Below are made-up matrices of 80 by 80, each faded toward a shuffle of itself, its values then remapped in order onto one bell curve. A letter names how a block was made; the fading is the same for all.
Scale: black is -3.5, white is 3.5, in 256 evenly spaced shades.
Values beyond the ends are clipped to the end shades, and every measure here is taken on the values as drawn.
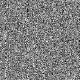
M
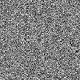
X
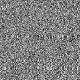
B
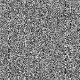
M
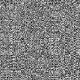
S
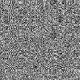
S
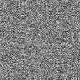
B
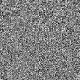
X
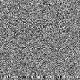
B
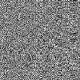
B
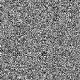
X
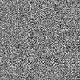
B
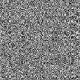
S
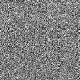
X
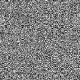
B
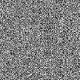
B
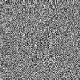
S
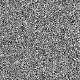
M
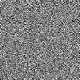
B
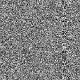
X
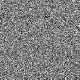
X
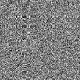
B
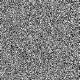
M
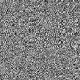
B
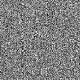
X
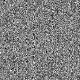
M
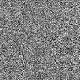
X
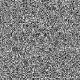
X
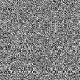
S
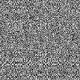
B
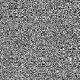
B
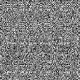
B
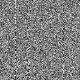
M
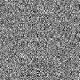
B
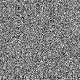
X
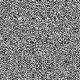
B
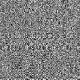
S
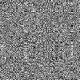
B
